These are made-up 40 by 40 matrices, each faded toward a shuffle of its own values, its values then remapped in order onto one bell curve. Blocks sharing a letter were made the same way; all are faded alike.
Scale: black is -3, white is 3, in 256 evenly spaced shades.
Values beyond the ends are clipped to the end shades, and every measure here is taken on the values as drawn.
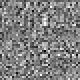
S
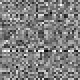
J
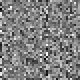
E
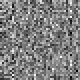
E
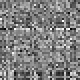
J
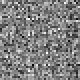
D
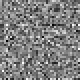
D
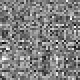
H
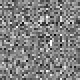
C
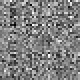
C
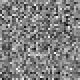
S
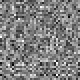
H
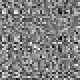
H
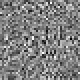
S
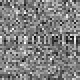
S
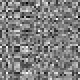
J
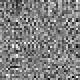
H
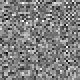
S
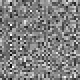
E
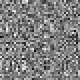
S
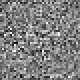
D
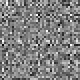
H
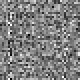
E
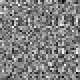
S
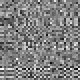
J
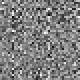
C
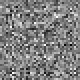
C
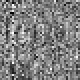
E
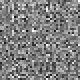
S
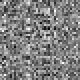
C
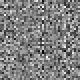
E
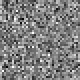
D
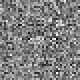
C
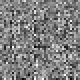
C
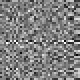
J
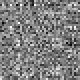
S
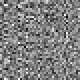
E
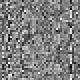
E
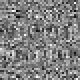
S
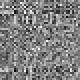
C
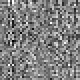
S
